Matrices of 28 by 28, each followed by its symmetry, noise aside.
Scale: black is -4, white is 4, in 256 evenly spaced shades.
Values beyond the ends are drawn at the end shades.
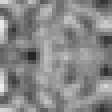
mirrored top to bottom.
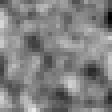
no symmetry.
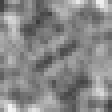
same after a half turn.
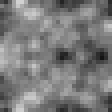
mirrored top to bottom.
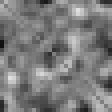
symmetric.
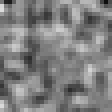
antisymmetric.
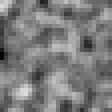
no symmetry.
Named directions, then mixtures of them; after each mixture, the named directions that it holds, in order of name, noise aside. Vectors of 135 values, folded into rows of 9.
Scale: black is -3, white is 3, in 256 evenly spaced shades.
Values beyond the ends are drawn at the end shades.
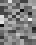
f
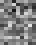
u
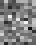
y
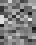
f.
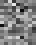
f, u.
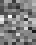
f, y.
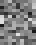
f, y.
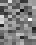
f.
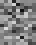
f, u.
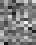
u, y.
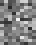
f, y.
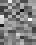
f.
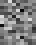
f, u.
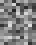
u.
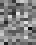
u, y.
